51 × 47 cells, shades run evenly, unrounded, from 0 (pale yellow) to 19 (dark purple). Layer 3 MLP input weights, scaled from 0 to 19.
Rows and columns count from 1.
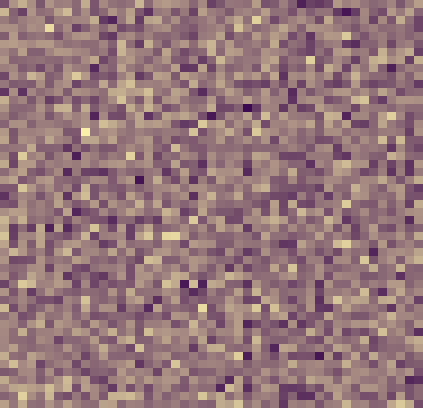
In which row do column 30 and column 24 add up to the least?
7
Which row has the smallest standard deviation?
47
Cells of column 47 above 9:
33
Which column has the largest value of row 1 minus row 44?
24
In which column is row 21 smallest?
39
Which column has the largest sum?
28
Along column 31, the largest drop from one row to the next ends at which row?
26
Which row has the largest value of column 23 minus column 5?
36
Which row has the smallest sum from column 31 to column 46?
38
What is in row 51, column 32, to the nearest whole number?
15
